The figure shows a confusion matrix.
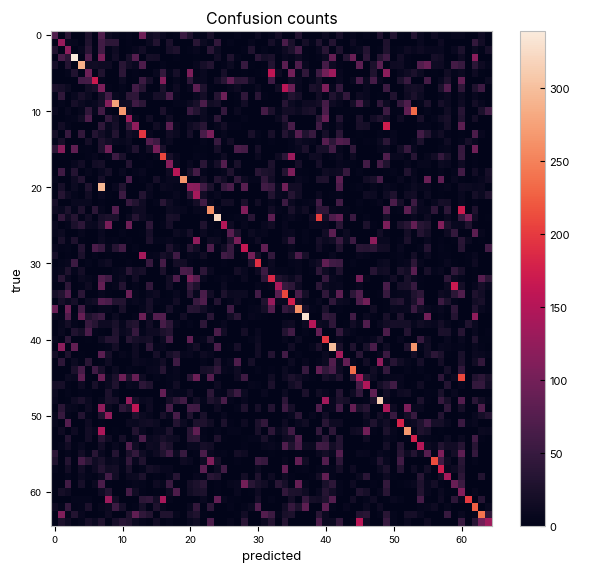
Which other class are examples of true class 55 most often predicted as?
57
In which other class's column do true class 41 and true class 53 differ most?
1
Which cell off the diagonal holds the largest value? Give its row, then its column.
20, 7
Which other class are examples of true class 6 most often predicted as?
16
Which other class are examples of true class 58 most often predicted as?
40
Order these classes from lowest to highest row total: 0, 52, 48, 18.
0, 18, 52, 48
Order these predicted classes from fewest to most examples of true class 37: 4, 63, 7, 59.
63, 59, 7, 4
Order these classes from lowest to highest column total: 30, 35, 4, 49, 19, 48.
19, 30, 48, 4, 35, 49
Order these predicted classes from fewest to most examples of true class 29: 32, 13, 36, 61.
61, 32, 36, 13
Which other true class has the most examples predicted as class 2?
36
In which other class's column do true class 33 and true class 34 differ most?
59
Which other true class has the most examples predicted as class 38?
13
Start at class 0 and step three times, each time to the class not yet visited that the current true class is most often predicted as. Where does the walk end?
60
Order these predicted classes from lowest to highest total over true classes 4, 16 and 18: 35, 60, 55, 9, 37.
37, 9, 55, 60, 35
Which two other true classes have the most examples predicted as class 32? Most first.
5, 35
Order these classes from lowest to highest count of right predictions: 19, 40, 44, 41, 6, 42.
42, 6, 40, 44, 19, 41
